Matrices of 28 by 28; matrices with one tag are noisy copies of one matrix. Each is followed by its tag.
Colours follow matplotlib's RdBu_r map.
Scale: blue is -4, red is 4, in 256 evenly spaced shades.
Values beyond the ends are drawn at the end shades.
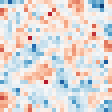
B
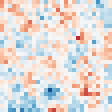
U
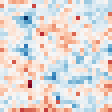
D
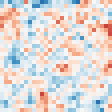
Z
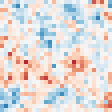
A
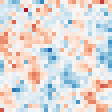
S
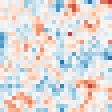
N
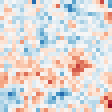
A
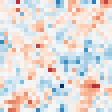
N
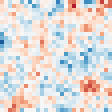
N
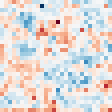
D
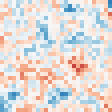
A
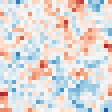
B
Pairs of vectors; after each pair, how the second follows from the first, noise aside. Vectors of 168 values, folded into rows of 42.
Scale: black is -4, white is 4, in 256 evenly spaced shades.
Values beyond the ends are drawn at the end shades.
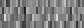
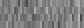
wrapped around, negated, shrunk.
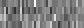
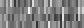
reversed.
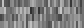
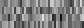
wrapped around.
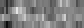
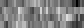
reversed.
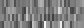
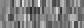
reversed.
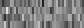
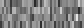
reversed.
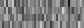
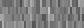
wrapped around, negated, shrunk.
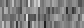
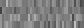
wrapped around, negated, shrunk.
